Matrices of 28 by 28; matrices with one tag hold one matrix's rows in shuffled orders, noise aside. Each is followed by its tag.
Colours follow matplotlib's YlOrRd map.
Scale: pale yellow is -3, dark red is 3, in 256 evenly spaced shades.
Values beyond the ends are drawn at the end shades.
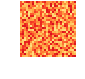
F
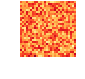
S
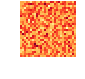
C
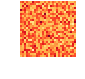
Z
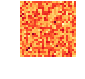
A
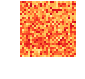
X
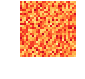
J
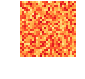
F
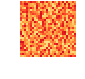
J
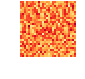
Z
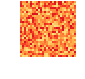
S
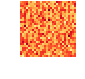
J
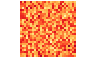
J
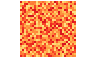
F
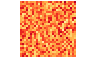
J
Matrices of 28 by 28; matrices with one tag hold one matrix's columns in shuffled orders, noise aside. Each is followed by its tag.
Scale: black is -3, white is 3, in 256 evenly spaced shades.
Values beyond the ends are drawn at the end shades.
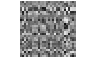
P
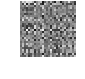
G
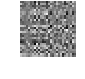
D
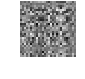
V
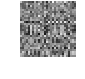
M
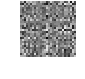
G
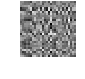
P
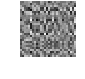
P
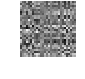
D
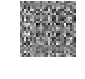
V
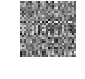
M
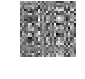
V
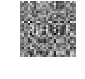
M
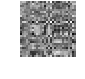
M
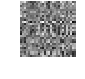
M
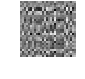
P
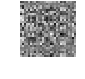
V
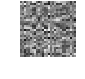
G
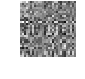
M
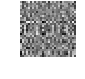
M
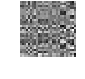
D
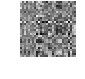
M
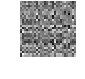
D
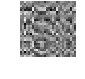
P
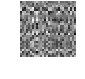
P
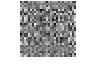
V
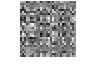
V
